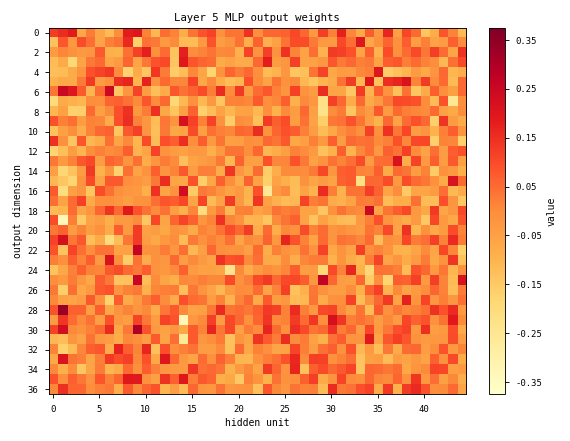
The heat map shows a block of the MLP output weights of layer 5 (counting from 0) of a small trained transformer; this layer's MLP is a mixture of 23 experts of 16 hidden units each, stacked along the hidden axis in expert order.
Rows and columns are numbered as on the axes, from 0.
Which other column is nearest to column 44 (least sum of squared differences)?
41
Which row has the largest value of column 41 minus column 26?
26
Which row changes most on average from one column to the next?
6
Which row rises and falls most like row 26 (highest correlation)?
4
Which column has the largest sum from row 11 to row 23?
34
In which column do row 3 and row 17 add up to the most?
14
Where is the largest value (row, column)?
28, 1
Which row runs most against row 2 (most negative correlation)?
23
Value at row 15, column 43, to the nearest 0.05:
0.2
